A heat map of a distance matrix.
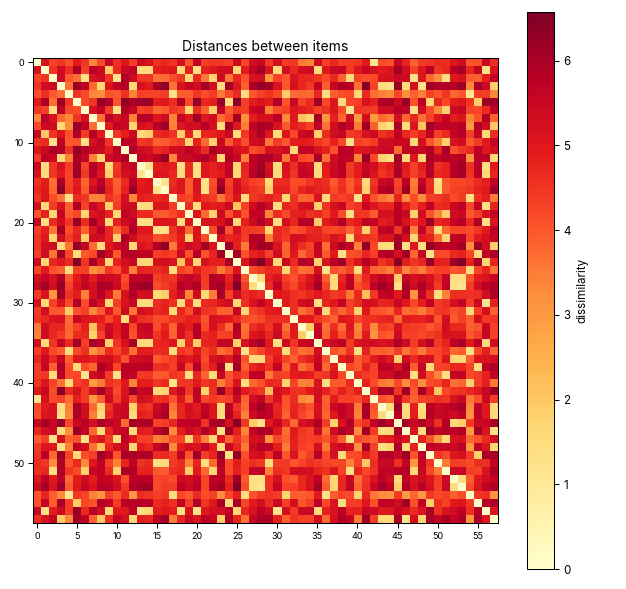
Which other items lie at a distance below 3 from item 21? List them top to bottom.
15, 16, 29, 41, 50
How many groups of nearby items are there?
10
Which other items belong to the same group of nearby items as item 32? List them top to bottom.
11
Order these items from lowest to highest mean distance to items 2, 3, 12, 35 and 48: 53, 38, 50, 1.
1, 50, 38, 53
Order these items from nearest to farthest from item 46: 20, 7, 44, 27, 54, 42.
44, 54, 7, 42, 20, 27
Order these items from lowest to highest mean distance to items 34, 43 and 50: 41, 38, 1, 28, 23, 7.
7, 23, 41, 38, 1, 28
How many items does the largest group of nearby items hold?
10
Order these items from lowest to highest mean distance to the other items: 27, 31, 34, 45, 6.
31, 6, 34, 27, 45
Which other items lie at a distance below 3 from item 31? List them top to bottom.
4, 17, 26, 36, 40, 54
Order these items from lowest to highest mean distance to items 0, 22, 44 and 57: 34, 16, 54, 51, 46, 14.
46, 54, 34, 51, 14, 16
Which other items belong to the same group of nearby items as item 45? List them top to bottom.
27, 28, 37, 52, 53
